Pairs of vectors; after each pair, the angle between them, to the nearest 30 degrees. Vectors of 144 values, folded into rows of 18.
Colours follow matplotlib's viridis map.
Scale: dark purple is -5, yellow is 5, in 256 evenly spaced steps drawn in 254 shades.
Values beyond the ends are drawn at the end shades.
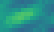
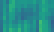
120 degrees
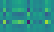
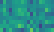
60 degrees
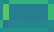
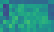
150 degrees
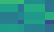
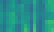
120 degrees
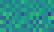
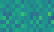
150 degrees
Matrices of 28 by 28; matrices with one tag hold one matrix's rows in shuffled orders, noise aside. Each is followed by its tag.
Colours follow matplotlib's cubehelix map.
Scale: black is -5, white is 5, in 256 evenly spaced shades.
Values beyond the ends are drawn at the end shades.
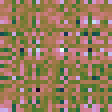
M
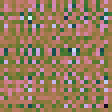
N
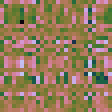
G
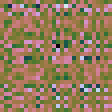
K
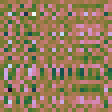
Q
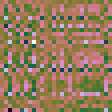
Q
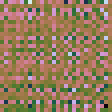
N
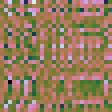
Q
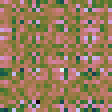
M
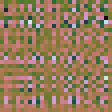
N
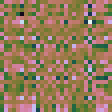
G
